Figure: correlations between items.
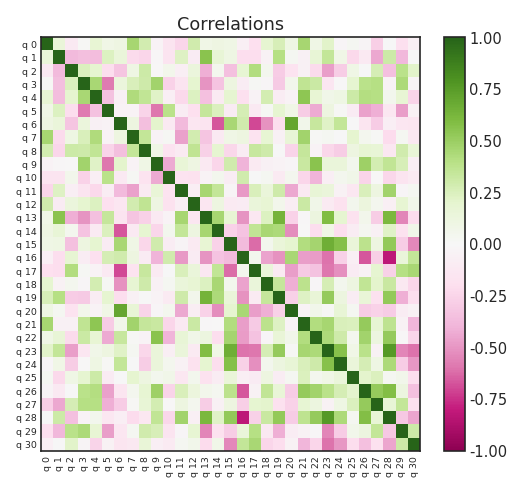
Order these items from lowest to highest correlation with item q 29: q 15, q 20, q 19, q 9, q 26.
q 19, q 15, q 20, q 26, q 9
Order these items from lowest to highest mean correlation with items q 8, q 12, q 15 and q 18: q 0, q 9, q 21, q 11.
q 11, q 9, q 0, q 21
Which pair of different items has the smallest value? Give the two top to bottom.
q 16, q 28
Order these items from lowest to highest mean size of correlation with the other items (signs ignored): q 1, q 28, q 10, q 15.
q 10, q 1, q 15, q 28
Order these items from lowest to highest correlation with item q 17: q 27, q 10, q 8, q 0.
q 0, q 10, q 27, q 8
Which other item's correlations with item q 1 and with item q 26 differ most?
q 27
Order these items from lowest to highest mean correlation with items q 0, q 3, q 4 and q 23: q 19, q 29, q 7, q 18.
q 29, q 19, q 18, q 7
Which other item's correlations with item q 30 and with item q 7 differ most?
q 21
